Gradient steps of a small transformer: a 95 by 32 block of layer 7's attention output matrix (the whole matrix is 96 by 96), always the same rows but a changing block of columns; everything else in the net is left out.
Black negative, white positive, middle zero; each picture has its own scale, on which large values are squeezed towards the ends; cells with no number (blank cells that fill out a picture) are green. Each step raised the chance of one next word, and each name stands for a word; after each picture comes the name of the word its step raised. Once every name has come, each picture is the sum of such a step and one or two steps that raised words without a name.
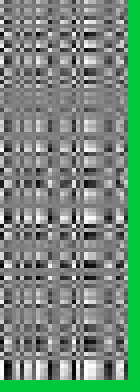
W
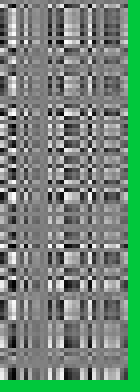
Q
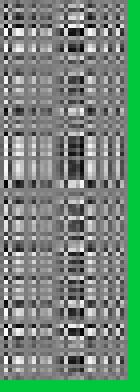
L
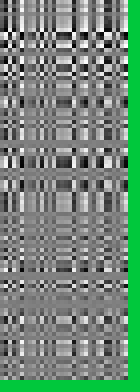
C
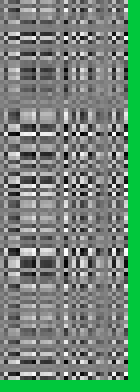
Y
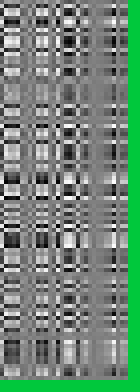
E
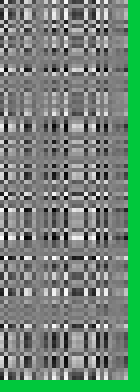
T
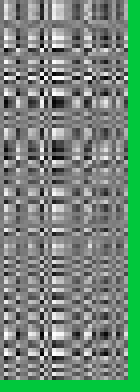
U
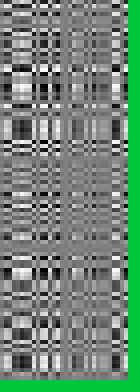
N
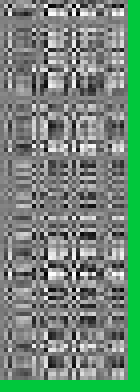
N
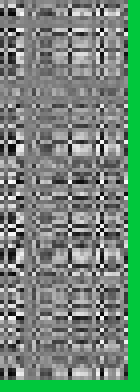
E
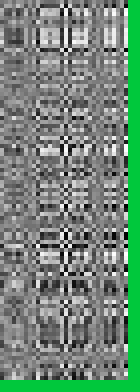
Q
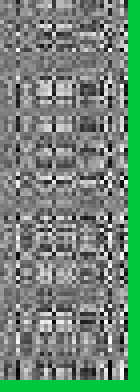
W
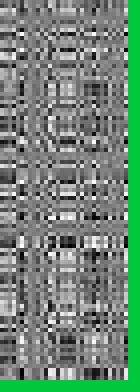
E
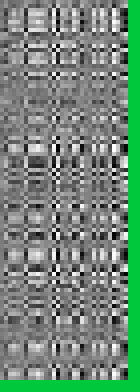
C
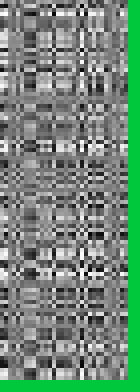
N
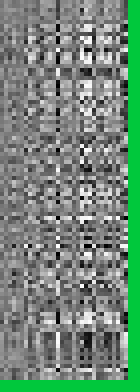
Q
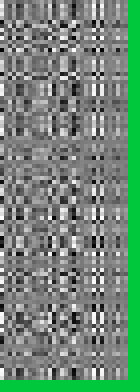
U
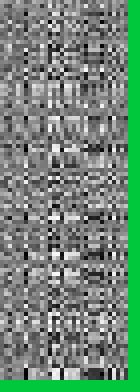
N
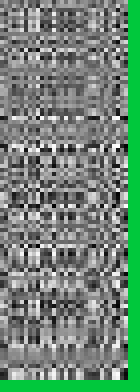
Q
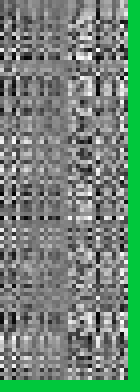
U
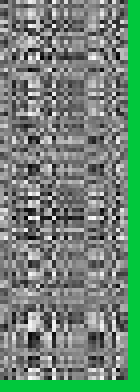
T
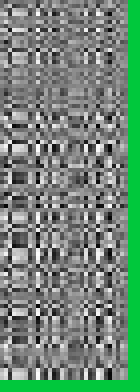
E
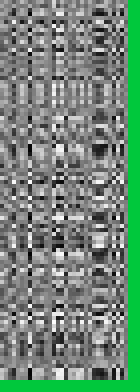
E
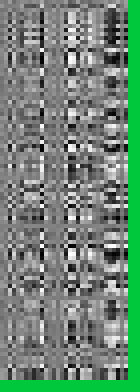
Q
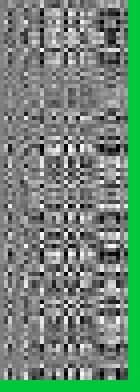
Q
